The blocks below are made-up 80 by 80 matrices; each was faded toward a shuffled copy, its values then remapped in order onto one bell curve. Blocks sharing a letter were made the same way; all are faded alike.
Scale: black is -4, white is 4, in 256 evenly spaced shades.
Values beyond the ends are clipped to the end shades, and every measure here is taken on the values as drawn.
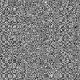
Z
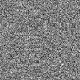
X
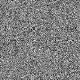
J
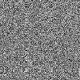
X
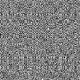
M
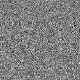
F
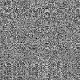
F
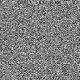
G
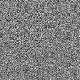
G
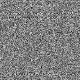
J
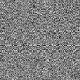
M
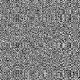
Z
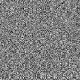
F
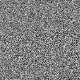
J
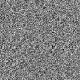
X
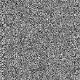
J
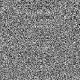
X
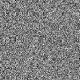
X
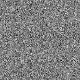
J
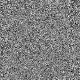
J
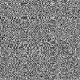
M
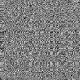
M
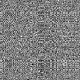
M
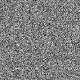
X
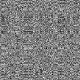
M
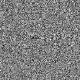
J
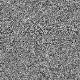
J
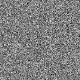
J
